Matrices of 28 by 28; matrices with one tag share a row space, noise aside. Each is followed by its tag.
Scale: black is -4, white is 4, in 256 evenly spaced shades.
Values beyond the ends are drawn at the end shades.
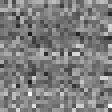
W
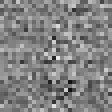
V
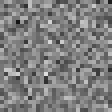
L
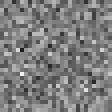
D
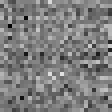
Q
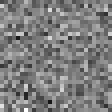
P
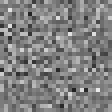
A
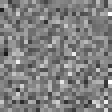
L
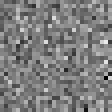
L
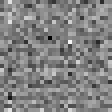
Q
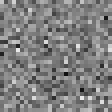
L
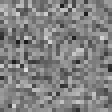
P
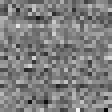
W
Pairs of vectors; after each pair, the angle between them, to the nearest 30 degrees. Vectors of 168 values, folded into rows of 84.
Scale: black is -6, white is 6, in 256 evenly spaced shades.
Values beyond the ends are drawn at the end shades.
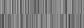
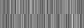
90 degrees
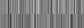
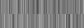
120 degrees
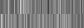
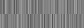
90 degrees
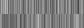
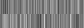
150 degrees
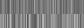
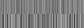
120 degrees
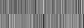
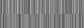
90 degrees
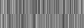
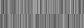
150 degrees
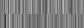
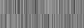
90 degrees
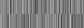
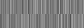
150 degrees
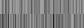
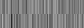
120 degrees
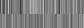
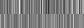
90 degrees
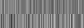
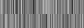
90 degrees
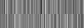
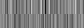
150 degrees
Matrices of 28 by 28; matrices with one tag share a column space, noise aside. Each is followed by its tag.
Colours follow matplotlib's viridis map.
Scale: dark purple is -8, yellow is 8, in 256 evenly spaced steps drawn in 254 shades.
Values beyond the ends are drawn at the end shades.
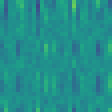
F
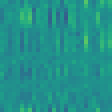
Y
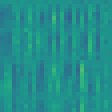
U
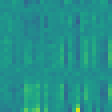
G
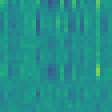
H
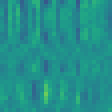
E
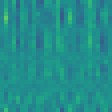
Y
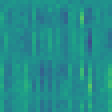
U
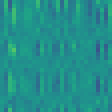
F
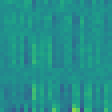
G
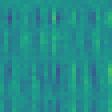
U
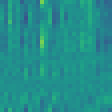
Y
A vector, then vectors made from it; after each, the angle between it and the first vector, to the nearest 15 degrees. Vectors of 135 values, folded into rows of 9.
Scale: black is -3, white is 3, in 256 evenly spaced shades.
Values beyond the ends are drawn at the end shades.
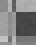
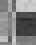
15 degrees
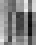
45 degrees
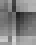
45 degrees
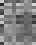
60 degrees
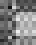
150 degrees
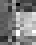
150 degrees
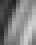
120 degrees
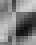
30 degrees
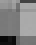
120 degrees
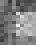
150 degrees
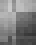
45 degrees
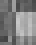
165 degrees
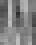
75 degrees
